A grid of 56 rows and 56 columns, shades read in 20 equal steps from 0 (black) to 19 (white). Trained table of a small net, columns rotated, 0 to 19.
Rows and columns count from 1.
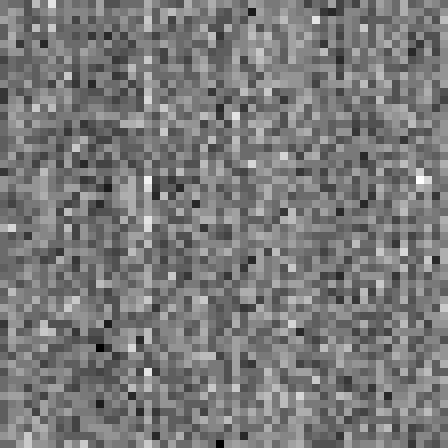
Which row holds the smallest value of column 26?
29
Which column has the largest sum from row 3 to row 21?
19
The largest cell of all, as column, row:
53, 23
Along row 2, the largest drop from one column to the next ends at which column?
32
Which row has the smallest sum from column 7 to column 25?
21
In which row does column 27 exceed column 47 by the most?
49
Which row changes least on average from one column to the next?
9
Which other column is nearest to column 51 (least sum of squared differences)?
37
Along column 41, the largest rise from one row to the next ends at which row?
7
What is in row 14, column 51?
13
